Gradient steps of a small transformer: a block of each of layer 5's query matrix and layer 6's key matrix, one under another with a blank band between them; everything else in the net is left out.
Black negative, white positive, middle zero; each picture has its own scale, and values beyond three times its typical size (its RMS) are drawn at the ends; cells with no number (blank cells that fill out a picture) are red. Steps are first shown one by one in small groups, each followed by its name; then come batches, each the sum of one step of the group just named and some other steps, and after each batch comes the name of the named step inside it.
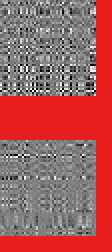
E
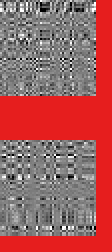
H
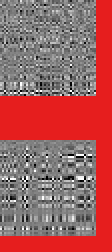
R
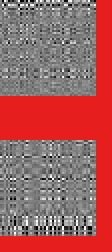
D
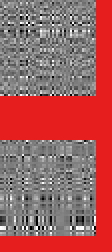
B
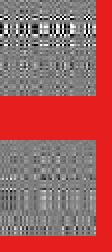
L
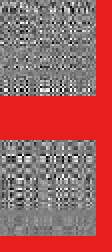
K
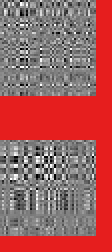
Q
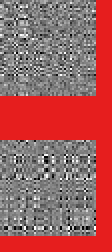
H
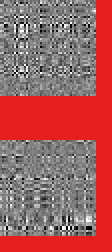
H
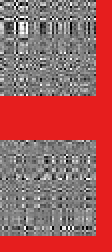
H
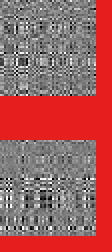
B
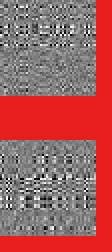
L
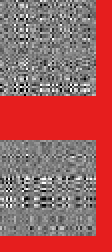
R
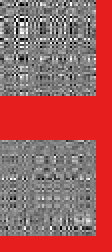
R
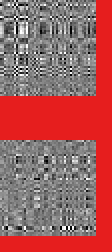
H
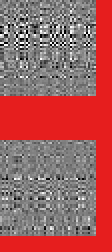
L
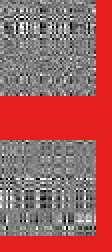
H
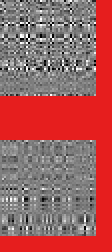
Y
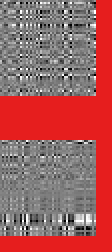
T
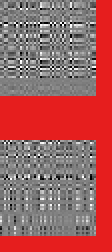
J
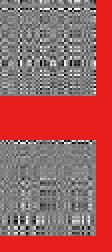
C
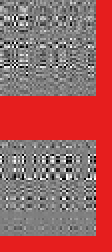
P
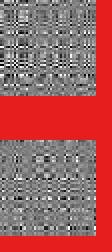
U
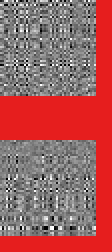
U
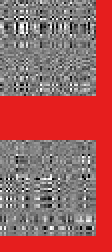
T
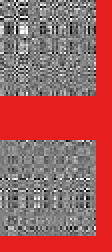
C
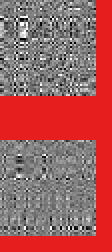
C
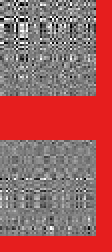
C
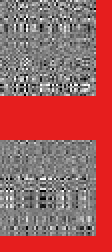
C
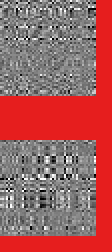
C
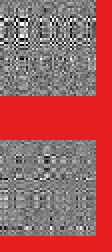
P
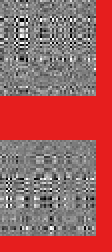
Y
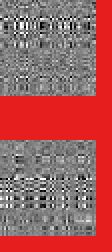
T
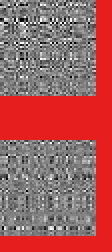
J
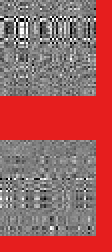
C
